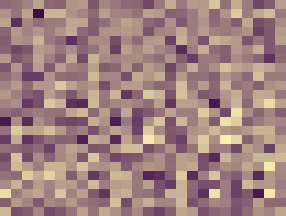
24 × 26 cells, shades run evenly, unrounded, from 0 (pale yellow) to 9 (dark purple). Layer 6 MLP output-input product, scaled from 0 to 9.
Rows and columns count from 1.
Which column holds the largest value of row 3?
2
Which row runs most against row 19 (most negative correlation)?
7
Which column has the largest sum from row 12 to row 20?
1
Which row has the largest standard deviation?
16
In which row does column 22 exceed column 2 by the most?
21
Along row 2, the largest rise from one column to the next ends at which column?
4
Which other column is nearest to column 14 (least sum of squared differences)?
15
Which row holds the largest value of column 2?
3
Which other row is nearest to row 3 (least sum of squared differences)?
17
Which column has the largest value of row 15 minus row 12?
9
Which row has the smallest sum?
19
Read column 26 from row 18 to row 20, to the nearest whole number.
2 4 4
